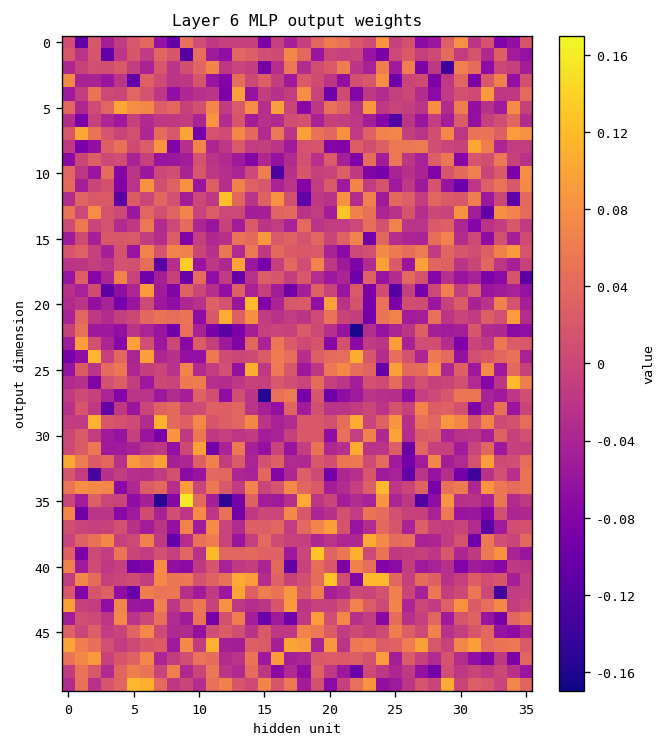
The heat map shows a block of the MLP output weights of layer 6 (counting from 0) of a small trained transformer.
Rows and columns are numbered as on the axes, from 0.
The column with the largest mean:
19
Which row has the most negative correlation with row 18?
11
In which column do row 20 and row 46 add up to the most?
20
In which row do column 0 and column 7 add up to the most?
32
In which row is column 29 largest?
49
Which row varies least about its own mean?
14
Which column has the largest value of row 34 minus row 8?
1
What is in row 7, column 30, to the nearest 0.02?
-0.02
